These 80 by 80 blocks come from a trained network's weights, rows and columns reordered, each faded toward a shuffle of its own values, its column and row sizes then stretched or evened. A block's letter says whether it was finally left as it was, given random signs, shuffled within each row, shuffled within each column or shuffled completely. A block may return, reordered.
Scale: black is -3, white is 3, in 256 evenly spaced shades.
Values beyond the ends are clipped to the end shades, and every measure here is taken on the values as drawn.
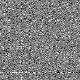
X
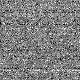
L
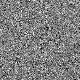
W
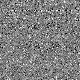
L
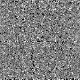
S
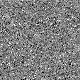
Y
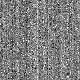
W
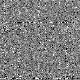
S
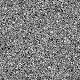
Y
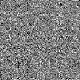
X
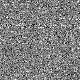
L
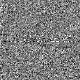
S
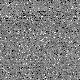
L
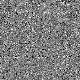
S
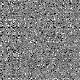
X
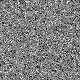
Y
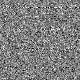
L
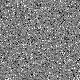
Y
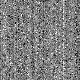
W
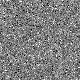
Y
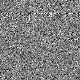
L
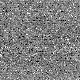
L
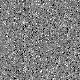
W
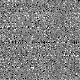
X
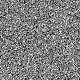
Y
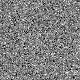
L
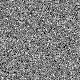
Y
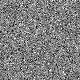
Y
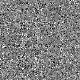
S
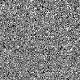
X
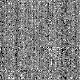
X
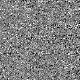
S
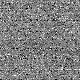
L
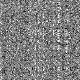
X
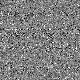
L
